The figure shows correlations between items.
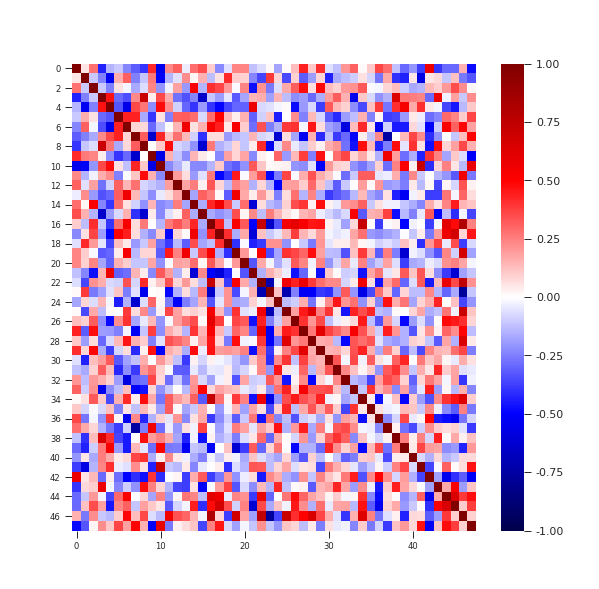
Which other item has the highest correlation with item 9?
37
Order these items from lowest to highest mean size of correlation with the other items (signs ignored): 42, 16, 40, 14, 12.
40, 12, 14, 42, 16
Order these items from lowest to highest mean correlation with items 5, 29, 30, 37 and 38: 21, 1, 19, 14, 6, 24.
21, 1, 6, 19, 24, 14
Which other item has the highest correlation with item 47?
10
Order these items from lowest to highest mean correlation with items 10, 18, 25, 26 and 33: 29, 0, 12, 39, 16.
0, 12, 39, 29, 16
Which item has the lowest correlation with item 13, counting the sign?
39
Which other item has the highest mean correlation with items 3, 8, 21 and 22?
38
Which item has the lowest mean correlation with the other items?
23
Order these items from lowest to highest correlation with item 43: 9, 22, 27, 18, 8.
27, 22, 9, 18, 8
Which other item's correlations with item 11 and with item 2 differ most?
17
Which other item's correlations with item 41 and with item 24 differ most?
7
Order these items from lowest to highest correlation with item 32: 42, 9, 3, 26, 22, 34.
34, 22, 26, 3, 42, 9
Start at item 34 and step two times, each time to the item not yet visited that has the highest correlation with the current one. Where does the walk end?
46
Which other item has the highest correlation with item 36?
42
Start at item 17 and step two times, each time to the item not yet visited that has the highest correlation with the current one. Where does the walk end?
44
